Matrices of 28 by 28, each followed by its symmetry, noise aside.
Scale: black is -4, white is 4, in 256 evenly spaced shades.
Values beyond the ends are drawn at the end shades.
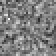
antisymmetric.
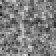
antisymmetric.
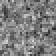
no symmetry.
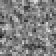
antisymmetric.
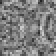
mirrored top to bottom.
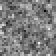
symmetric across the other diagonal.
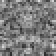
mirrored left to right.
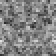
mirrored left to right.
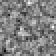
symmetric across the other diagonal.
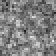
symmetric across the other diagonal.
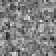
no symmetry.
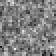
no symmetry.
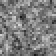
no symmetry.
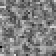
no symmetry.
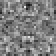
mirrored left to right.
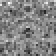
mirrored left to right.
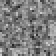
no symmetry.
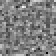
same after a half turn.
